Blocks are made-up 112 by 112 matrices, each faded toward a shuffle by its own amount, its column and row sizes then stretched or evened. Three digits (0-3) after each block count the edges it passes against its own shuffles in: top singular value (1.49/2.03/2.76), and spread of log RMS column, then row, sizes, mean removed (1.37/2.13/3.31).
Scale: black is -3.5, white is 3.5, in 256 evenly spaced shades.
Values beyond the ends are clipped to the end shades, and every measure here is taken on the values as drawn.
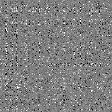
1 2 2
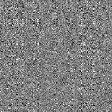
2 2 2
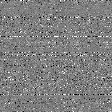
1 0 3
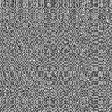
3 0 1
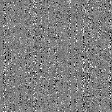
0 3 0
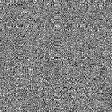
2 0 2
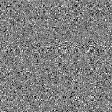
2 1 2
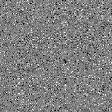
2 1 1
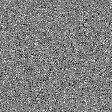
1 0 1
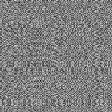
3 0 2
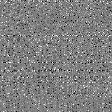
2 0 2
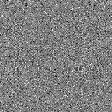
2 0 0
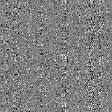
2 3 0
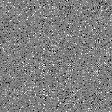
2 1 0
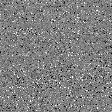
0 0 2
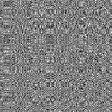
3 1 1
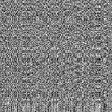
3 2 1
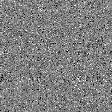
1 1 1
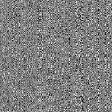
2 3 0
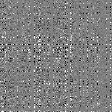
1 3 3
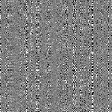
3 3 1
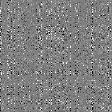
2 3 2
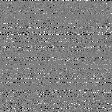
1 0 3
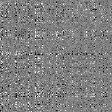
2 3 2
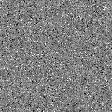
1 0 0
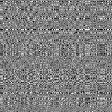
3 0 3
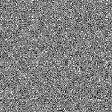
2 1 1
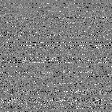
0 0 3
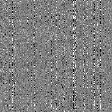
2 3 0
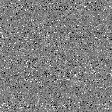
1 0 2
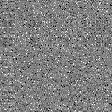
2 0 0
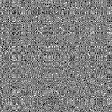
3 1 2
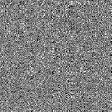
2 2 1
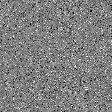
0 1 0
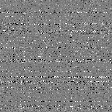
1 1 3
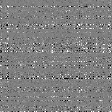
1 2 3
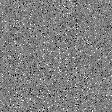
0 1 0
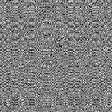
3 0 2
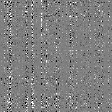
1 3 2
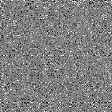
2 0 2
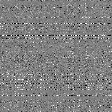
2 1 3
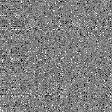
2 2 1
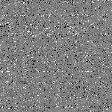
0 1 2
